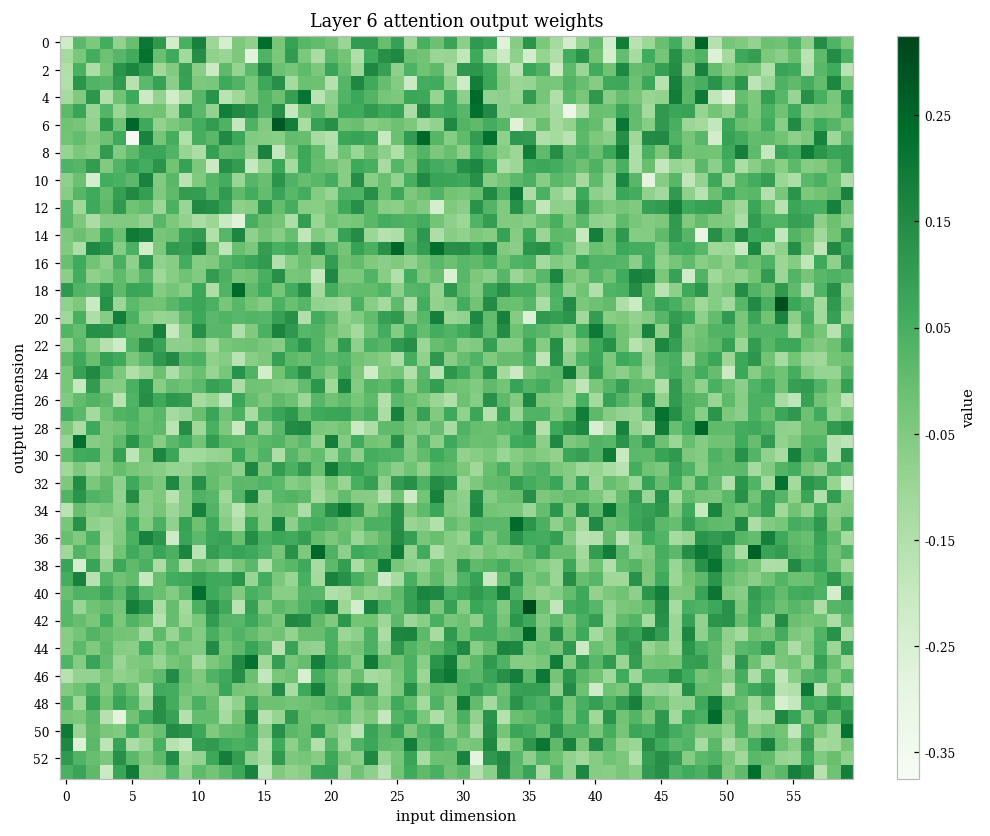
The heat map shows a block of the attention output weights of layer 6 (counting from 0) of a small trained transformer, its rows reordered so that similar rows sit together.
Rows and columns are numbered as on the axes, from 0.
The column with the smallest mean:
24
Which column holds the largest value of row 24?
38
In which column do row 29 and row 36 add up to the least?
59
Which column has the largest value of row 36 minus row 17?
25
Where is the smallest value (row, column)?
7, 5
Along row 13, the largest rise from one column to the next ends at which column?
14
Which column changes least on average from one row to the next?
46
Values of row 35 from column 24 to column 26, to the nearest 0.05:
0.05 0.15 -0.1
